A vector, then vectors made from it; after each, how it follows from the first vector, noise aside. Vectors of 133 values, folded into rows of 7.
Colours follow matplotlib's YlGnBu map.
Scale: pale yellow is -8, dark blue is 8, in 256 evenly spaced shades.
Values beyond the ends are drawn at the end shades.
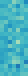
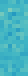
reversed, negated, shrunk.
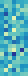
wrapped around, scaled up.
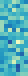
scaled up.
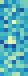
wrapped around, scaled up.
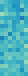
wrapped around.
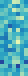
scaled up.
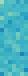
wrapped around, negated, partly zeroed.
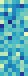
wrapped around, scaled up.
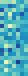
wrapped around, scaled up.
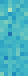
reversed, negated, partly zeroed.
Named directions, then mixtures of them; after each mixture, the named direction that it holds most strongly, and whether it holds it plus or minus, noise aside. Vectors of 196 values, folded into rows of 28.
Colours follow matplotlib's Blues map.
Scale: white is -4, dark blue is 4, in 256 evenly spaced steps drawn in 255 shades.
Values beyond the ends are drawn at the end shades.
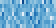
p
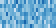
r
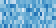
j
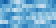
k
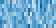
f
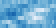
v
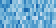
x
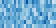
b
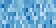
x, plus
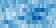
v, minus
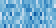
j, plus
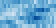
v, minus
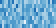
r, minus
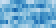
k, minus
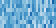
f, minus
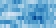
v, minus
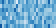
r, minus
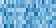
j, plus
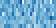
p, minus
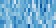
f, plus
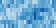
v, minus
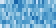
r, plus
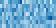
p, minus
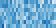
x, plus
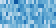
r, plus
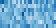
f, plus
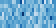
p, minus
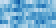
k, minus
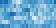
k, plus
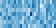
f, minus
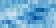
v, minus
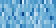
p, minus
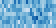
b, plus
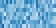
x, plus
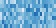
j, plus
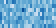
j, minus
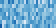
r, minus
